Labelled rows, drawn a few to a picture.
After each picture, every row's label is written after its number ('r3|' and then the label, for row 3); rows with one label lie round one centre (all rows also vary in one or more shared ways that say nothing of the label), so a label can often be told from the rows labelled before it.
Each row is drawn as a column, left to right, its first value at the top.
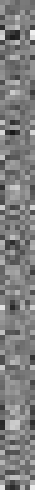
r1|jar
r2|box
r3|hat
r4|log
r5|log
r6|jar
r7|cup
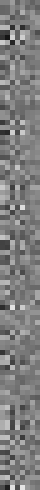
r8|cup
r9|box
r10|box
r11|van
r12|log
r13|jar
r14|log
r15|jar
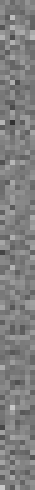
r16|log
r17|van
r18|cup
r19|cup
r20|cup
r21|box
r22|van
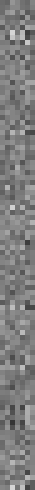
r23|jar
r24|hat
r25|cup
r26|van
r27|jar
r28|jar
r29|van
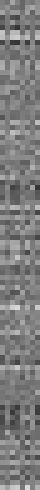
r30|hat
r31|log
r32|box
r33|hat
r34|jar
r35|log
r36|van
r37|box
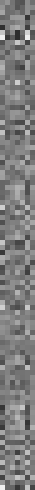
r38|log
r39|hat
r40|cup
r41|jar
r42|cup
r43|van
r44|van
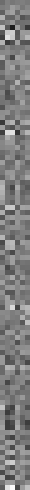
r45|cup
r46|cup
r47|log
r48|van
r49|hat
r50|jar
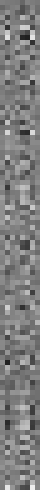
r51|cup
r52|jar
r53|cup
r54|van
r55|cup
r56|box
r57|cup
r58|jar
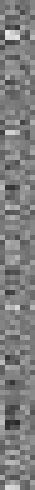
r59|log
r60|cup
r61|cup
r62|jar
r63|cup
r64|hat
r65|box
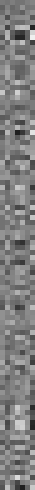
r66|hat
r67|jar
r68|jar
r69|hat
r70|van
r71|box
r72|jar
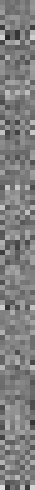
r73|log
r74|hat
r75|jar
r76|log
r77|log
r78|hat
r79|jar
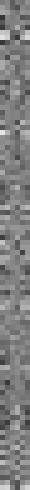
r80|van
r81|cup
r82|hat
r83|hat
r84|log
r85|cup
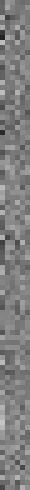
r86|log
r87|van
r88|van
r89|hat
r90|log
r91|van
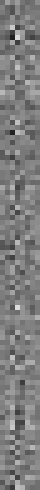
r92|hat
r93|box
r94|box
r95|box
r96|cup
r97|log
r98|hat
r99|hat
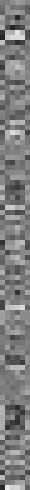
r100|jar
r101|log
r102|jar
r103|hat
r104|box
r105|box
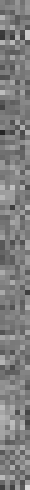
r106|log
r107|log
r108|van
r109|van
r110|hat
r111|cup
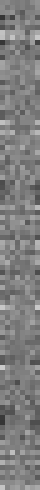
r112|hat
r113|box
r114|van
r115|cup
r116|van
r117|log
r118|jar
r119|box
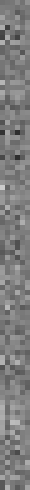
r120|log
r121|log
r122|log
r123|box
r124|van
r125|cup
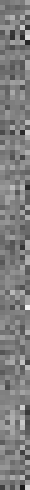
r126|van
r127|cup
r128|log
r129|jar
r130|box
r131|box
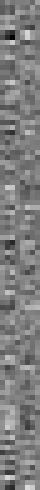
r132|cup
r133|box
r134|jar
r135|log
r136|hat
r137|cup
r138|log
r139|box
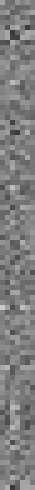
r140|box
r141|hat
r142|van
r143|box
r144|box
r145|jar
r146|hat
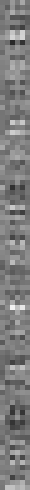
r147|van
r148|cup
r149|box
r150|jar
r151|box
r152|hat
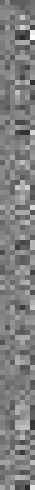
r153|log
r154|cup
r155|jar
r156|hat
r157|cup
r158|van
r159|cup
